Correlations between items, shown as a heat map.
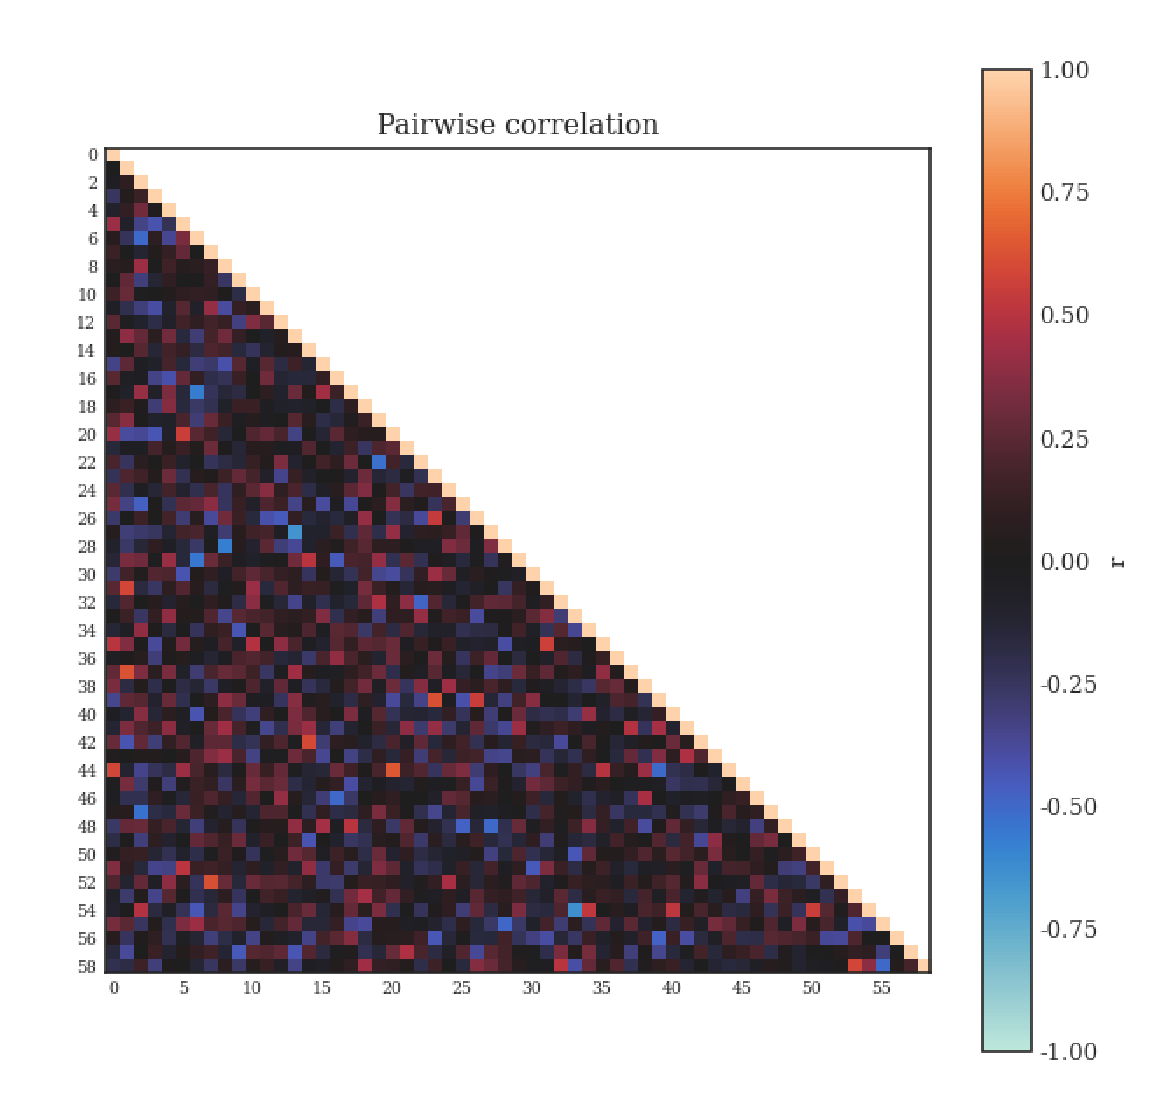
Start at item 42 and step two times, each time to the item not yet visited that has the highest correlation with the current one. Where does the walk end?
29
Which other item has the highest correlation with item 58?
53
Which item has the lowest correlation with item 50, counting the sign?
33
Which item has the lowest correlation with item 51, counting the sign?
30
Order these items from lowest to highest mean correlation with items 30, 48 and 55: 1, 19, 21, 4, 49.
19, 21, 4, 49, 1
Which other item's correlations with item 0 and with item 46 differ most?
16
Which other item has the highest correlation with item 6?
55
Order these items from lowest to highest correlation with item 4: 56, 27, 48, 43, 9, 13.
56, 27, 43, 9, 48, 13
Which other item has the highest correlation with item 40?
54
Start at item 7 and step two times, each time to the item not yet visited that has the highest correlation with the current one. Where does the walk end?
24
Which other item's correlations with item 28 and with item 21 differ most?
41
